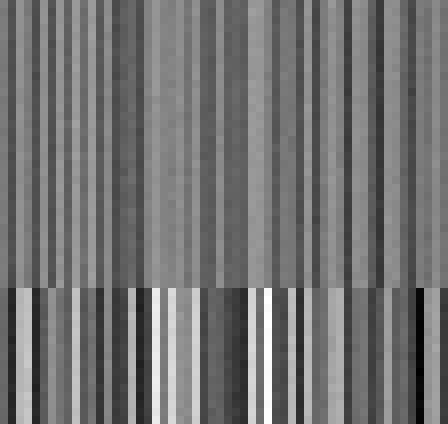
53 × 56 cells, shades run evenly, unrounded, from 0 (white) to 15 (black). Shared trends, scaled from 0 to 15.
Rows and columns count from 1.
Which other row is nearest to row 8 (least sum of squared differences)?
25
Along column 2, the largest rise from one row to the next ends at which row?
37
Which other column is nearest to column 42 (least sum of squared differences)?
49
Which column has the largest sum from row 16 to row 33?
48
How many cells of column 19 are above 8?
17
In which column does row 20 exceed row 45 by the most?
34
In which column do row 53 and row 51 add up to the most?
53
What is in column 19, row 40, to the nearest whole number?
11
